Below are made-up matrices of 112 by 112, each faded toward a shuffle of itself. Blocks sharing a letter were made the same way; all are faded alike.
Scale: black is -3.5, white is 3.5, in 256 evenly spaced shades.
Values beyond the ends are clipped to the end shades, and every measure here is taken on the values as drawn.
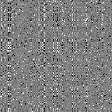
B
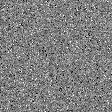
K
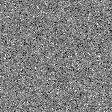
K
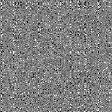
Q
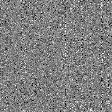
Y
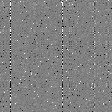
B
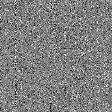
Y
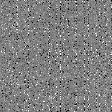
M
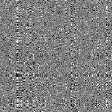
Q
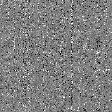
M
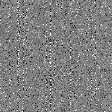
M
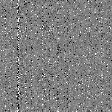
M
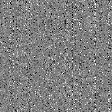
M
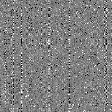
Q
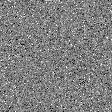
K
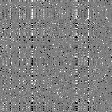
B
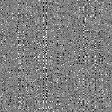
Q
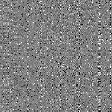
Q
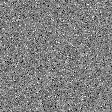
K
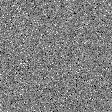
K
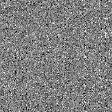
Y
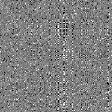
Q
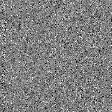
Y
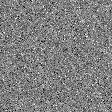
K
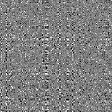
Q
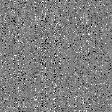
M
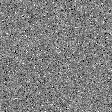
K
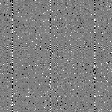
B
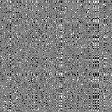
B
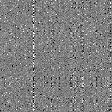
Q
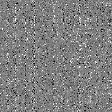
M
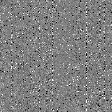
M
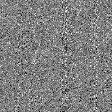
Y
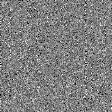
Y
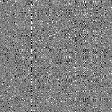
Q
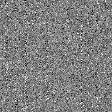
Y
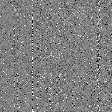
M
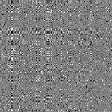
B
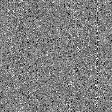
Y
